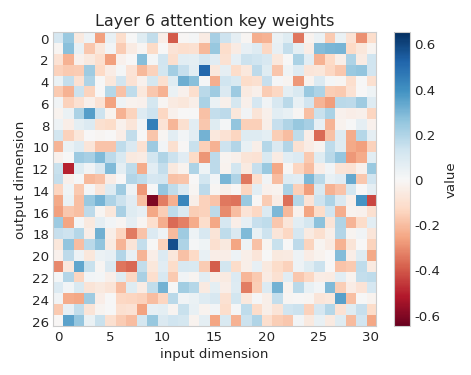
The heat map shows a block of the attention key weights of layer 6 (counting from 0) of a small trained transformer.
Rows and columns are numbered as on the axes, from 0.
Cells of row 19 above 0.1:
8
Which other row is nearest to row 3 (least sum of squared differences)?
14
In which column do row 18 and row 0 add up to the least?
11
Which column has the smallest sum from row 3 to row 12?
1
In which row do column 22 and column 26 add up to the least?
9
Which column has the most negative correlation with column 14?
26
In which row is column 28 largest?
13
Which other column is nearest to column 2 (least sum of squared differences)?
16
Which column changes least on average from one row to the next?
20
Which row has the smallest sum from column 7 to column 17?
15
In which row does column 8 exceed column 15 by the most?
21
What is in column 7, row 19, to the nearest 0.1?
-0.1
